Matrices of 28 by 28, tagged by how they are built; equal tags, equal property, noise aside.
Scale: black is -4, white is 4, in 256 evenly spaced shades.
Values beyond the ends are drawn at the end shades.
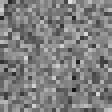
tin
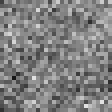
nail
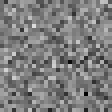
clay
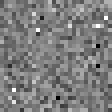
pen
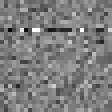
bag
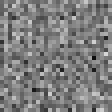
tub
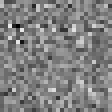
bag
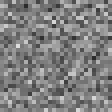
clay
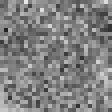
nail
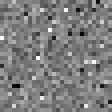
pen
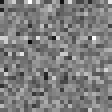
bag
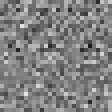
clay
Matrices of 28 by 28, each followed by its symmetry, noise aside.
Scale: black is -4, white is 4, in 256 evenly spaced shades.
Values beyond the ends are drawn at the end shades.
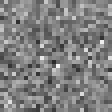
no symmetry.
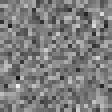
same after a half turn.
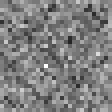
symmetric across the other diagonal.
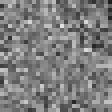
symmetric across the other diagonal.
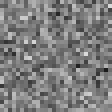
same after a half turn.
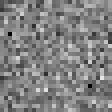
no symmetry.
